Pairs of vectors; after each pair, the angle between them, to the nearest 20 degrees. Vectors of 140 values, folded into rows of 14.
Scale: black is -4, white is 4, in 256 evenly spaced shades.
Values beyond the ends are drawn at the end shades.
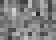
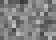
60 degrees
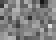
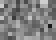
160 degrees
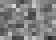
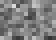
20 degrees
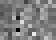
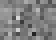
160 degrees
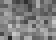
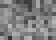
20 degrees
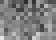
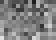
20 degrees
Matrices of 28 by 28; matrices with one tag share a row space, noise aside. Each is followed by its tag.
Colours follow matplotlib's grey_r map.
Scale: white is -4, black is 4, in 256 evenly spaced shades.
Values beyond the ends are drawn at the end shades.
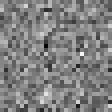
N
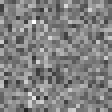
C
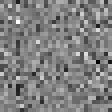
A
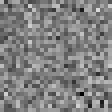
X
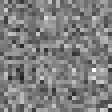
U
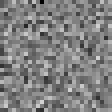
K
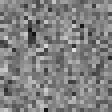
K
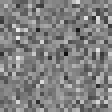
A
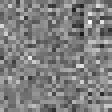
X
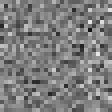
X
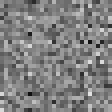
X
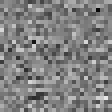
C
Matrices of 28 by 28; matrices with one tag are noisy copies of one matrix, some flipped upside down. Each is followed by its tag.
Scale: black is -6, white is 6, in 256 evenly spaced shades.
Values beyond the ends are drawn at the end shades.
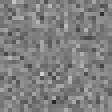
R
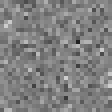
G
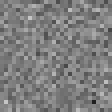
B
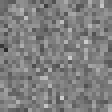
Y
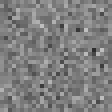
R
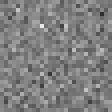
R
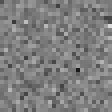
G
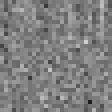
Y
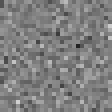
G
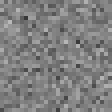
G
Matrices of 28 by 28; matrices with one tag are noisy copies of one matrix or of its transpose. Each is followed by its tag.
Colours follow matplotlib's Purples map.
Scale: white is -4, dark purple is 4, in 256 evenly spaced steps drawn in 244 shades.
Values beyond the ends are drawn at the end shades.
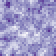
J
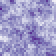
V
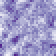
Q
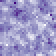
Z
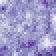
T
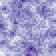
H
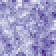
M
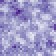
Z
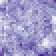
T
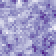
M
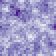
Z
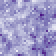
M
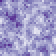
Z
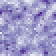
Q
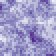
V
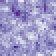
Z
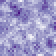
Z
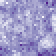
T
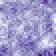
T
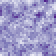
Q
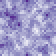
Z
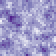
Z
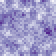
H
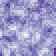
J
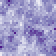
V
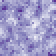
J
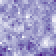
T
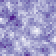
Z
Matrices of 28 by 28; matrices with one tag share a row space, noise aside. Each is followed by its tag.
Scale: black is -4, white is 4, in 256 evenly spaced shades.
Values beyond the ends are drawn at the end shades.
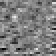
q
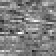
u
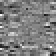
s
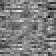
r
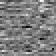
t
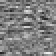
t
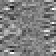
s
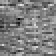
u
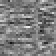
t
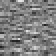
u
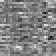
r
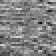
r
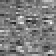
u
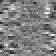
s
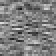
u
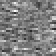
q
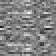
t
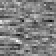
u
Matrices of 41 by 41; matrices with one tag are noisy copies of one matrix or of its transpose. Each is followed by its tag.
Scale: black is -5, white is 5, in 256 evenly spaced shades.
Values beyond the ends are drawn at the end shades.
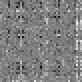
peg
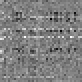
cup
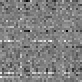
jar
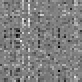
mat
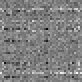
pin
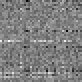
jar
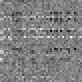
cup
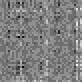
peg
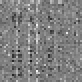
cup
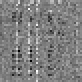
cup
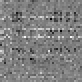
cup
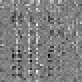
cup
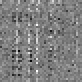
cup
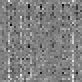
pin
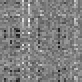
mat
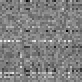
jar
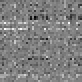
mat
